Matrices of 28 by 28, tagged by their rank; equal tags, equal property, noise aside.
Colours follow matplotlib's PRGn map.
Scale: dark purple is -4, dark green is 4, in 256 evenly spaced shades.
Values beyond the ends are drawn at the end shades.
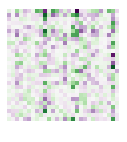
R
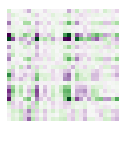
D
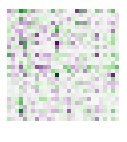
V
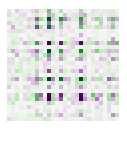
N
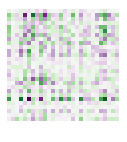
D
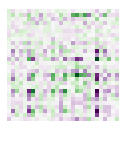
D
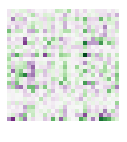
R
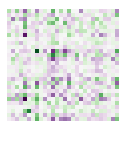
R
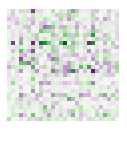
V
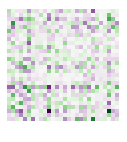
R
